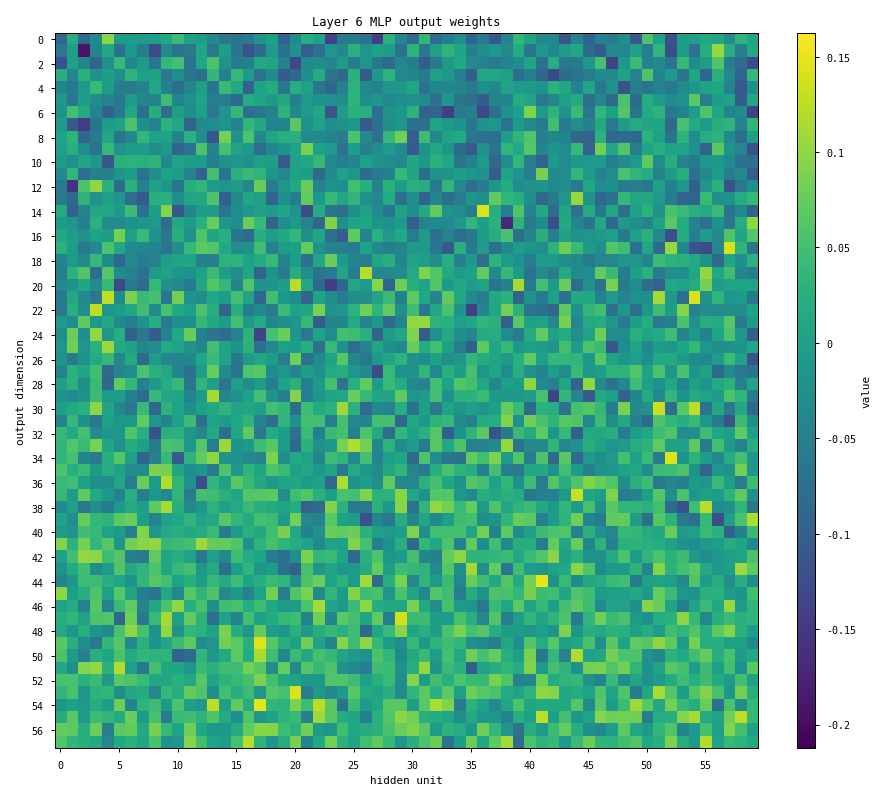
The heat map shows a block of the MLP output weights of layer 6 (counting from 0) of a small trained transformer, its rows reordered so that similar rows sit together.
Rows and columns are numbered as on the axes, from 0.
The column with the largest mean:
51
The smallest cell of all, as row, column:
1, 2
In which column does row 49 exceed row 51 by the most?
26
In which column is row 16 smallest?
52
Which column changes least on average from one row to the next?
0
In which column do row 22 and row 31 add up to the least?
35
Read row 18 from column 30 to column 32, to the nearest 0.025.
0 0 -0.025
